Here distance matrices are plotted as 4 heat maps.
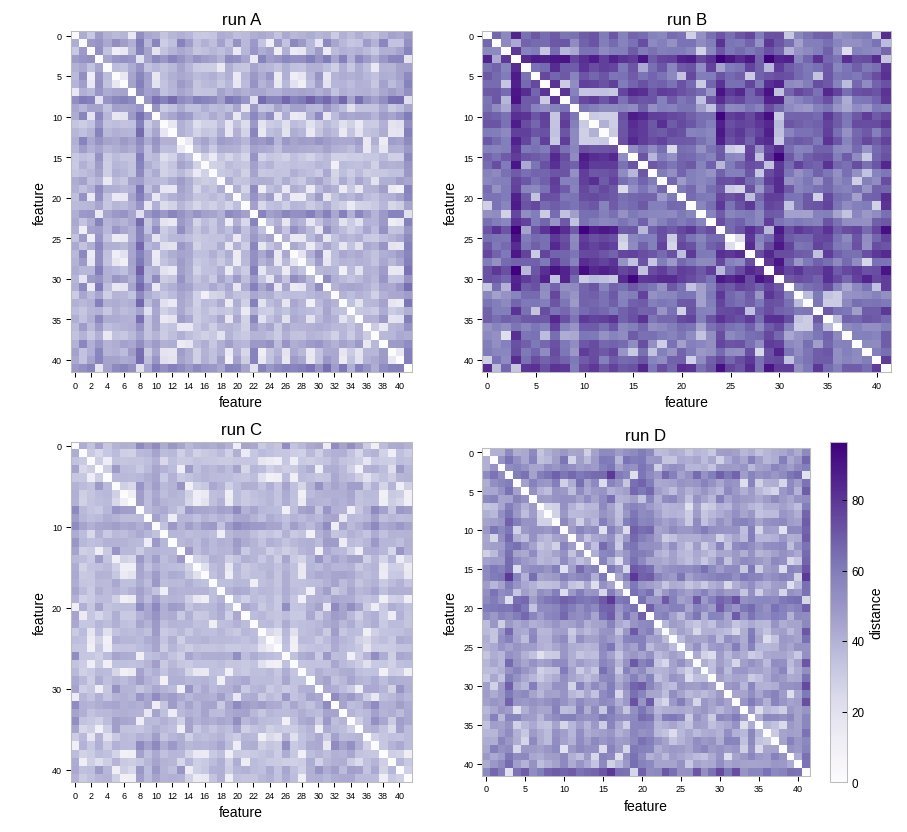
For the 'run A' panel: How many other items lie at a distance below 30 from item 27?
8
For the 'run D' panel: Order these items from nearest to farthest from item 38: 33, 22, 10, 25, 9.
10, 33, 22, 25, 9
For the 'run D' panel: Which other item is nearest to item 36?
24
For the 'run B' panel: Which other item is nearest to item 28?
39
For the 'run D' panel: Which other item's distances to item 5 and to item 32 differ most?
37
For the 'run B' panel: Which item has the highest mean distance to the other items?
3
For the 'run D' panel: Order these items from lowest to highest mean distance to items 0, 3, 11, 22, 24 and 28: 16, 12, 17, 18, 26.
26, 17, 12, 18, 16
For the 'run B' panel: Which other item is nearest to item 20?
34
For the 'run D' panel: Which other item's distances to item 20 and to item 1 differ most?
30
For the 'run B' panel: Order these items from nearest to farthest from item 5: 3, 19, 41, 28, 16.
19, 16, 28, 41, 3
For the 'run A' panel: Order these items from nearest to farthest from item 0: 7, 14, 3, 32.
7, 32, 14, 3
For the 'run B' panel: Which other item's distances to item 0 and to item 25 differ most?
26
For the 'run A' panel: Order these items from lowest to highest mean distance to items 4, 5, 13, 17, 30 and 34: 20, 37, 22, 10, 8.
37, 20, 10, 22, 8
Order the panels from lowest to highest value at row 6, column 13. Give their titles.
run C, run A, run D, run B
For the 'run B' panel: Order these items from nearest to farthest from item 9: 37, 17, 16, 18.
37, 17, 18, 16
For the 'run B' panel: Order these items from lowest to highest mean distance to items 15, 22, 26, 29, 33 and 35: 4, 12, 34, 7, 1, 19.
19, 4, 1, 34, 12, 7
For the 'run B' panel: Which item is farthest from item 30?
15
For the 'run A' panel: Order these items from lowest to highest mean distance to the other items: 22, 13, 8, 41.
13, 22, 41, 8
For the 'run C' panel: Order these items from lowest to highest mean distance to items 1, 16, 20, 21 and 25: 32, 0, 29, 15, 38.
38, 15, 0, 29, 32
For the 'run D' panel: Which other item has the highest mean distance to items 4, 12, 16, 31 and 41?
20
